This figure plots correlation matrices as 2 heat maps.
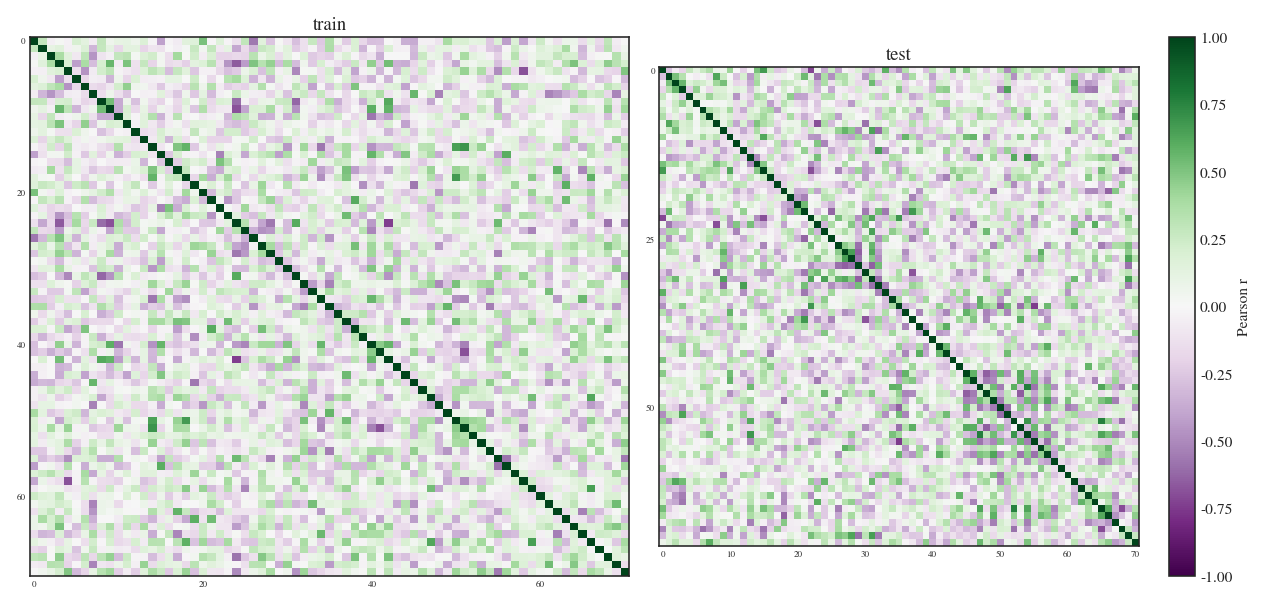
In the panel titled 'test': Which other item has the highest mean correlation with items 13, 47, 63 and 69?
54
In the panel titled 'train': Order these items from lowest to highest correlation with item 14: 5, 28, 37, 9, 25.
9, 5, 28, 25, 37
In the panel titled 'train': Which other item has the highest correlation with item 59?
66
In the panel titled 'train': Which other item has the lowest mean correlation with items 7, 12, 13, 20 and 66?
48
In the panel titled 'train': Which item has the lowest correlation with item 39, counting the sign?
19
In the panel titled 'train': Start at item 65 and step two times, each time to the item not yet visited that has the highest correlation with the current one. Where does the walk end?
40
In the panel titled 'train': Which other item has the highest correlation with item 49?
35
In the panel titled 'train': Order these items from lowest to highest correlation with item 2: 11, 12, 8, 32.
8, 12, 32, 11
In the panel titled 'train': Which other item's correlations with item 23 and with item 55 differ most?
56
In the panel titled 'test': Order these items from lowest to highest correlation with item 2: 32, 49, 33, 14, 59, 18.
32, 49, 59, 33, 18, 14
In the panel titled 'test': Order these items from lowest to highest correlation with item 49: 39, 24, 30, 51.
30, 24, 39, 51
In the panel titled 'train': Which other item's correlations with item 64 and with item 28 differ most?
13
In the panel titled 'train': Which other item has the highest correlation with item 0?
20
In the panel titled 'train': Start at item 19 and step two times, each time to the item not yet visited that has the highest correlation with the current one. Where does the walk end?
21
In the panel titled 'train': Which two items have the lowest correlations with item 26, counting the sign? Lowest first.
0, 35
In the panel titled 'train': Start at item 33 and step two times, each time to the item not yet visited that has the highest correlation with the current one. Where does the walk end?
69
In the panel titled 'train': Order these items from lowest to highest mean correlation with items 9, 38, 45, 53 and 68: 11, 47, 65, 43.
43, 47, 11, 65
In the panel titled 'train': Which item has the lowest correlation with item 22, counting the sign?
15
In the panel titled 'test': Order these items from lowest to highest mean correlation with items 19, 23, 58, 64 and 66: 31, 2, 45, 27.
2, 45, 31, 27
